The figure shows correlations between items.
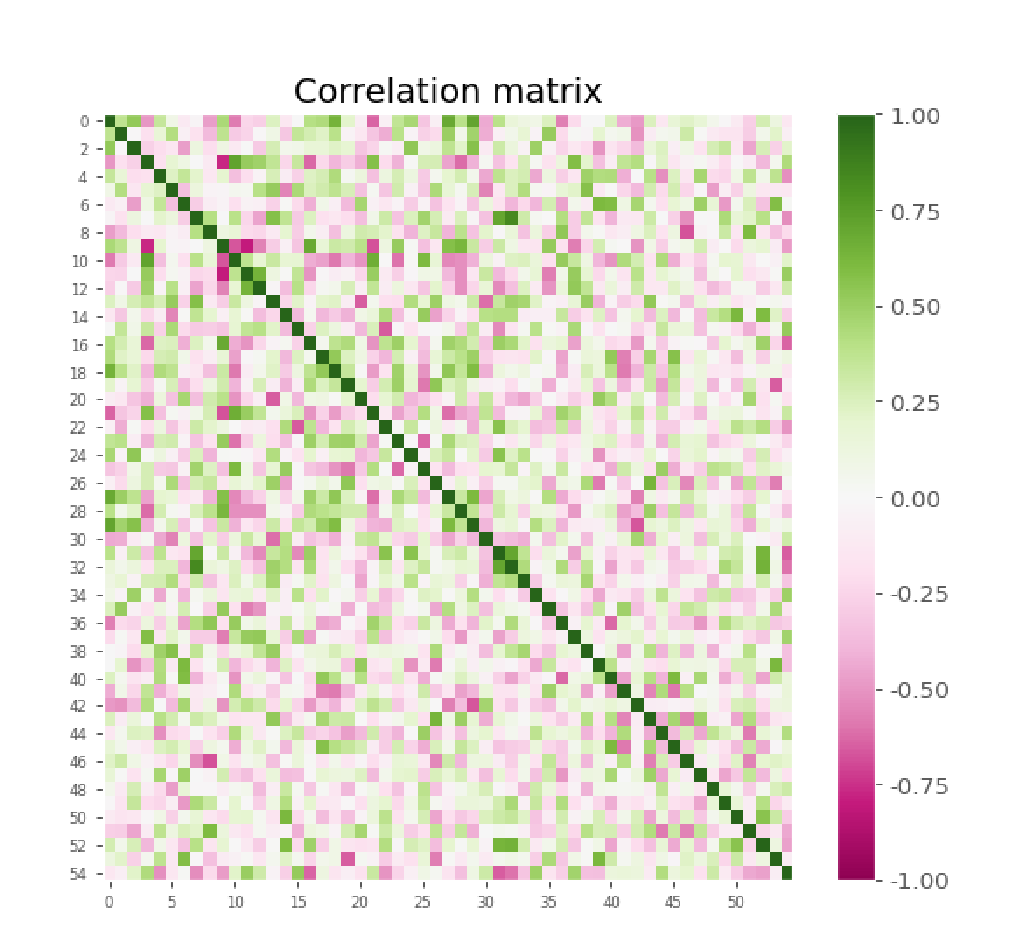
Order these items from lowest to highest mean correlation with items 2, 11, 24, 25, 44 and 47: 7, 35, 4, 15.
4, 35, 15, 7
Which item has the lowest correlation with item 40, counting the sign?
36
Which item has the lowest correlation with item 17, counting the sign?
41
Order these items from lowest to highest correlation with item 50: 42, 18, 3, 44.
18, 3, 44, 42
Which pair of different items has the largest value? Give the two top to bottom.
7, 32
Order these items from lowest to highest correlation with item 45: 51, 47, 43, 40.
47, 51, 43, 40
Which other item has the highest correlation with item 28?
9
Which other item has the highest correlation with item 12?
11
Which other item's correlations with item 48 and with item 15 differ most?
5
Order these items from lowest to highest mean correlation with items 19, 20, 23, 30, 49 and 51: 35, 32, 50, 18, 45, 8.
35, 32, 50, 18, 45, 8
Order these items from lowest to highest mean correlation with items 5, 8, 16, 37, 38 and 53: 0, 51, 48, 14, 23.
48, 14, 0, 23, 51
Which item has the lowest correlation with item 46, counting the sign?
8
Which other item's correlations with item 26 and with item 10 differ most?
19
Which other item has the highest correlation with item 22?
31
